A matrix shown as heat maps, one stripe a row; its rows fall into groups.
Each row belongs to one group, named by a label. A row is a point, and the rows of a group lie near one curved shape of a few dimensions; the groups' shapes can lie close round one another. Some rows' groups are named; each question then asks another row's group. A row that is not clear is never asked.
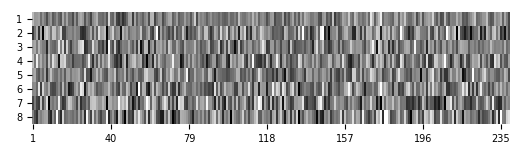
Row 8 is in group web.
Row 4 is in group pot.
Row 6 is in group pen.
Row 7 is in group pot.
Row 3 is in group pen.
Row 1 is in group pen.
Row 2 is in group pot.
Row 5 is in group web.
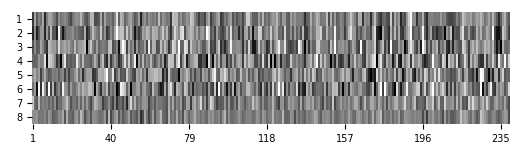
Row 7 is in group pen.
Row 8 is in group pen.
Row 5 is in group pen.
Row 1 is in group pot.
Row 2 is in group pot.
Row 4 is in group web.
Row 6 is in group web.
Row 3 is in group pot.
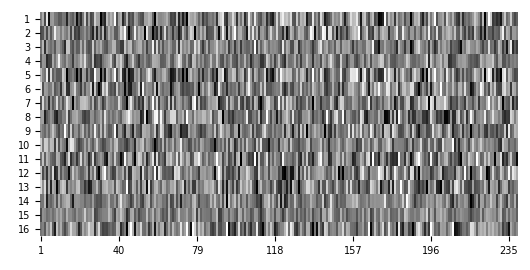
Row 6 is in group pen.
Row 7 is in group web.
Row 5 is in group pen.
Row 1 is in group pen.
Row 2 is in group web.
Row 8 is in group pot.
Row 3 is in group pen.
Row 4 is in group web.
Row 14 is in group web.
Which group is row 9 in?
web
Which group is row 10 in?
pot
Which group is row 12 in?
web
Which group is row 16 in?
pot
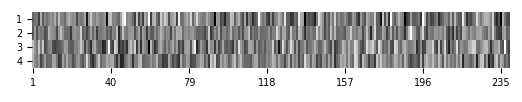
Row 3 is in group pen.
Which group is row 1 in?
pot
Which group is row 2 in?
pot
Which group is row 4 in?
pen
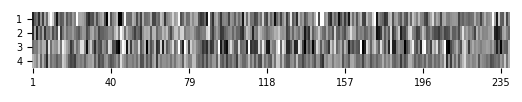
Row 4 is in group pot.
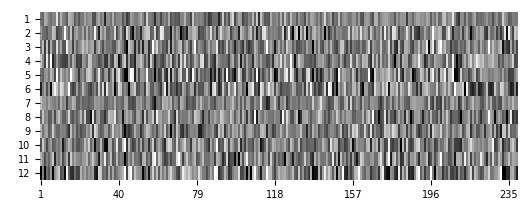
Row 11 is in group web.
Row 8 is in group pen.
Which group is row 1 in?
pot
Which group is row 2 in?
web
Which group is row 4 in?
pen
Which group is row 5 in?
pot
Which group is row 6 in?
pot
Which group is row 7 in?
pot
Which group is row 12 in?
pot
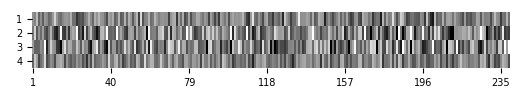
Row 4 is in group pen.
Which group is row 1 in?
pot
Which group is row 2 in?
pen
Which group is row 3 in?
web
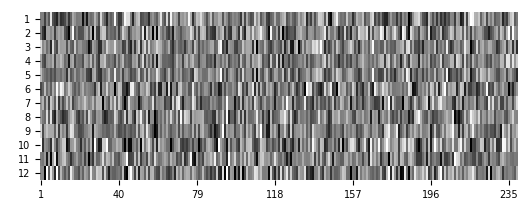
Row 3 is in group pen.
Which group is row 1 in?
pot
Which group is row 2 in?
web
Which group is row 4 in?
web
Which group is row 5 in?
pen
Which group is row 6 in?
pot
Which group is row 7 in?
web
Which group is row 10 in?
pen
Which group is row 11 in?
pot
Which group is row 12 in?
web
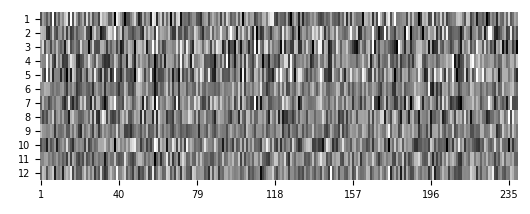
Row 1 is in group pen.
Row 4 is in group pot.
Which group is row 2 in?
pen
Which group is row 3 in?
pen
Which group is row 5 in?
pen
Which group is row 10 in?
pot
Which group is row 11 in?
pot
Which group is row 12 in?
pen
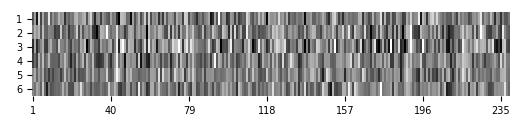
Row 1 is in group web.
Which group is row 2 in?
pen
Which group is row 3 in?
pot
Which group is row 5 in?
pot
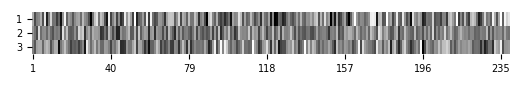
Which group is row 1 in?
web
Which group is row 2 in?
pen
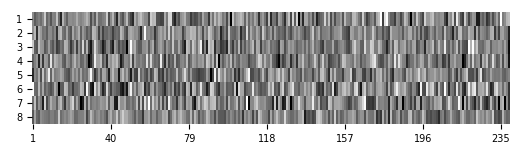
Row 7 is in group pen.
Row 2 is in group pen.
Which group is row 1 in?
web
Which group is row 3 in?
pen
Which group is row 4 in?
web
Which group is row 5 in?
web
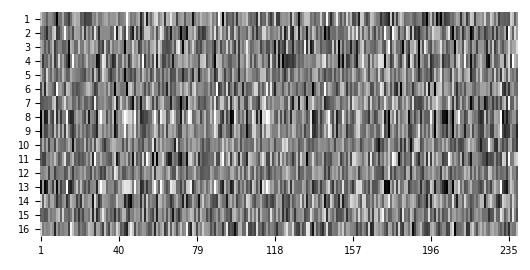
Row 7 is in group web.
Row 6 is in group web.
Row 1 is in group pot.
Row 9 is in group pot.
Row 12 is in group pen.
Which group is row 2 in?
web
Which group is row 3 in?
web
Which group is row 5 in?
pen
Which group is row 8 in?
pot
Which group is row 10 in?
pen
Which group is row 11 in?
web
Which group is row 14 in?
pen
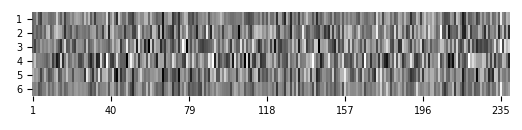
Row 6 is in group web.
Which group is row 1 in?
web
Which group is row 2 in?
web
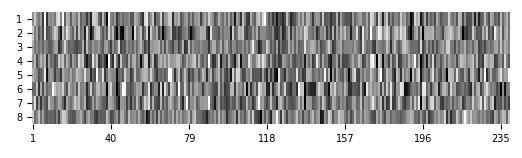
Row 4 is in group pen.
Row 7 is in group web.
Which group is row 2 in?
pen
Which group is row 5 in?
web
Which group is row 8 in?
pot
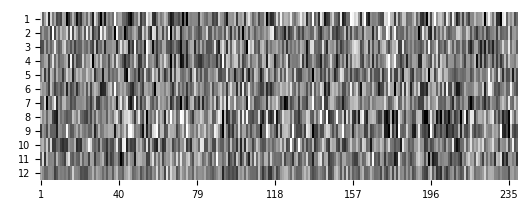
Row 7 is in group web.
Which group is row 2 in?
pen
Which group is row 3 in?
web
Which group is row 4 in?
pen
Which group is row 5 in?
web
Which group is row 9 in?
pot
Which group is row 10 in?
pen
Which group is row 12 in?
pot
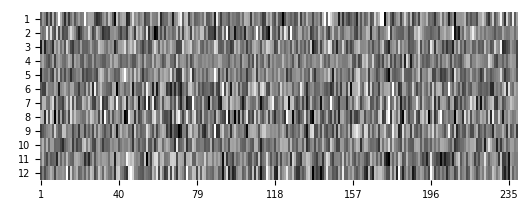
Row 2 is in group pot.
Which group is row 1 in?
web
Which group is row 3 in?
pot
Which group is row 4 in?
pen
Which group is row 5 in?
pot
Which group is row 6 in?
web
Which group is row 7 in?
pen
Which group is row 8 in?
web
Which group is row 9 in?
web
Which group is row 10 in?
pen
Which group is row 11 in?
pot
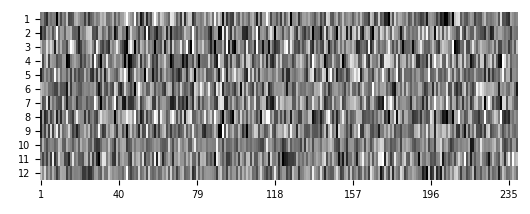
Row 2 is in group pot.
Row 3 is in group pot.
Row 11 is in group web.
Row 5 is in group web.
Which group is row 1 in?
pot
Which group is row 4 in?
pen
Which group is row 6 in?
pen
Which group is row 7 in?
pen
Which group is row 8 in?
pot
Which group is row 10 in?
web
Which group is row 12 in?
pot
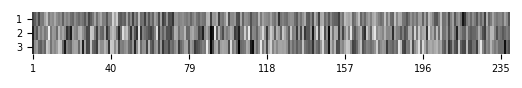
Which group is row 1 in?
web
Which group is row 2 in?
pot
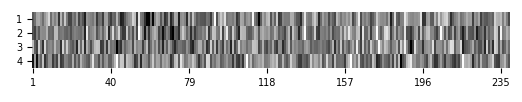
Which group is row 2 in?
web
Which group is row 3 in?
pen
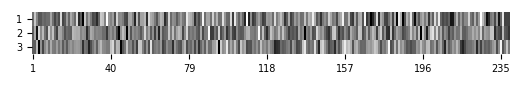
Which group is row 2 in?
web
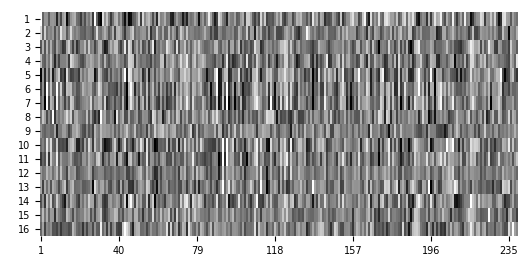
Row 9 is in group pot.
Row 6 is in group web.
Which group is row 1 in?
pen
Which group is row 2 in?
pot
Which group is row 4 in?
pot
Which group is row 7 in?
web
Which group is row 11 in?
web
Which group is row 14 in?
pot
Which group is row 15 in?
pen
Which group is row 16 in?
pot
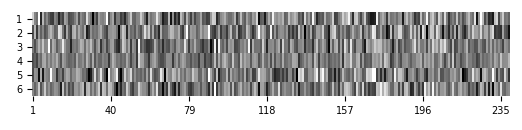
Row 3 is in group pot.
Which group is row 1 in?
pen
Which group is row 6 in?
pen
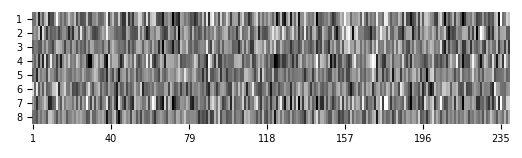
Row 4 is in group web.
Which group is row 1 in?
web
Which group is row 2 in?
pen
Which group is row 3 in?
web
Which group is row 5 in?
web
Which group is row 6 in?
pot
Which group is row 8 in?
web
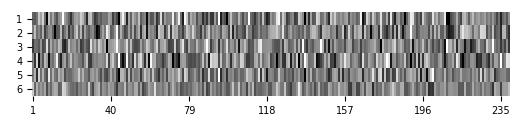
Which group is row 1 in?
pot
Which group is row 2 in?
pen
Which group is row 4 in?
web
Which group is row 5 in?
web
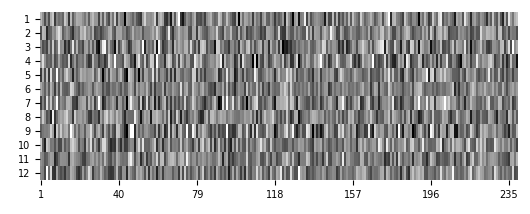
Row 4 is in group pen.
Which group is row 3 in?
web
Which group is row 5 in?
web
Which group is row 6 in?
pot
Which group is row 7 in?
web
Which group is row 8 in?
pen
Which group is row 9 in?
pot
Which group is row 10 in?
pen
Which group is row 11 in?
pot
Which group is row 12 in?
pen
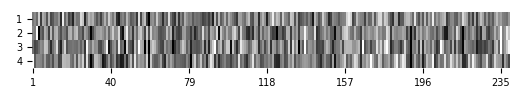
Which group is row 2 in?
web
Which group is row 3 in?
web
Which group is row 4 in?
pen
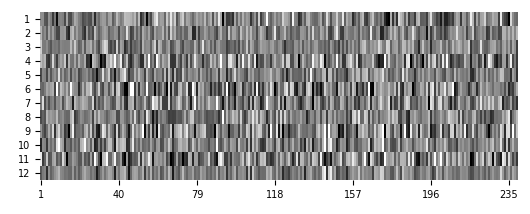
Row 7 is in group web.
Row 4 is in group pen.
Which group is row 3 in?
pen
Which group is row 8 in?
web
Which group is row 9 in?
web
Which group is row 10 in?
web
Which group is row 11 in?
pen
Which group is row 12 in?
web
